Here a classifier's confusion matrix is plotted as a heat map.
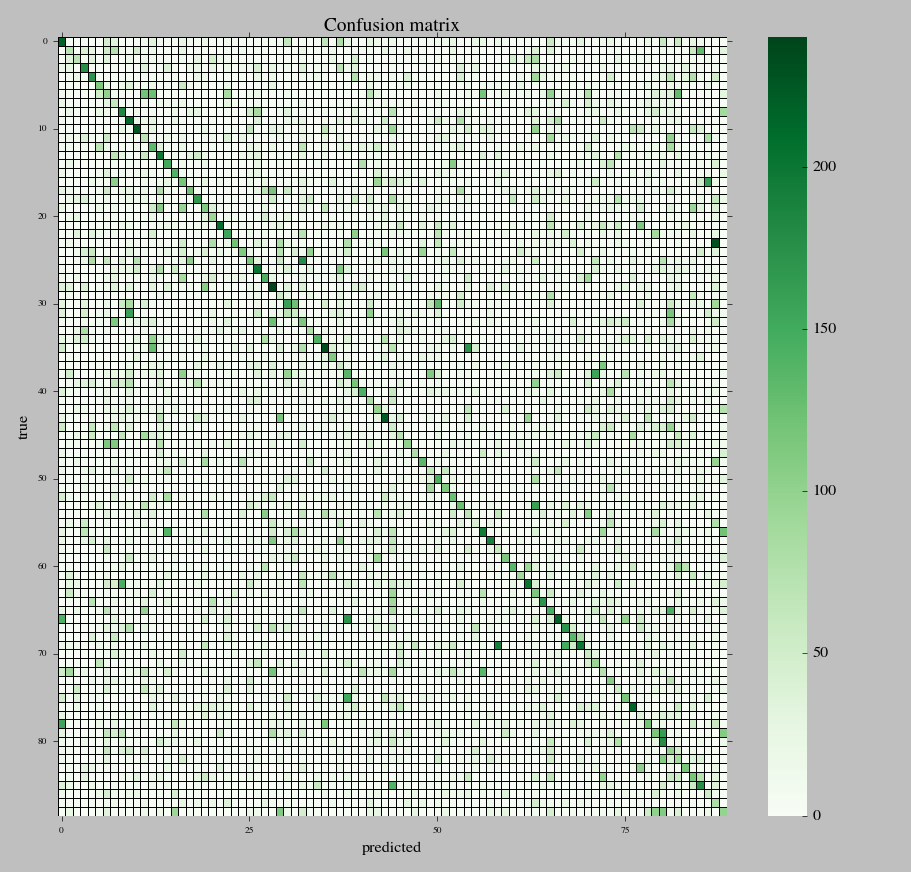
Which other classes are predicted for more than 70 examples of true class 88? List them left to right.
15, 29, 79, 80
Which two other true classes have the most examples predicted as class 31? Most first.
30, 56
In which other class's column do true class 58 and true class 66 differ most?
38
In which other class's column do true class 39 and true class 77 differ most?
63
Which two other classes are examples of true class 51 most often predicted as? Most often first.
49, 73
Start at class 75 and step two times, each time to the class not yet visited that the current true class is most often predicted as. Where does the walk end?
71
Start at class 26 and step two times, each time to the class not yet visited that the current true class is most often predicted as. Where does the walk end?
72
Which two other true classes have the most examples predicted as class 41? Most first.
31, 6
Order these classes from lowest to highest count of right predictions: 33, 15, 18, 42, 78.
33, 42, 78, 15, 18
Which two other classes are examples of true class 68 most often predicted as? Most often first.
69, 7
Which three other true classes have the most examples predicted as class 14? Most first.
56, 52, 49
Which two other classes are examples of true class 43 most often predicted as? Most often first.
29, 62
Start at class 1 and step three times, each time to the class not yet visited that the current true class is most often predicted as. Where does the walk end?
81
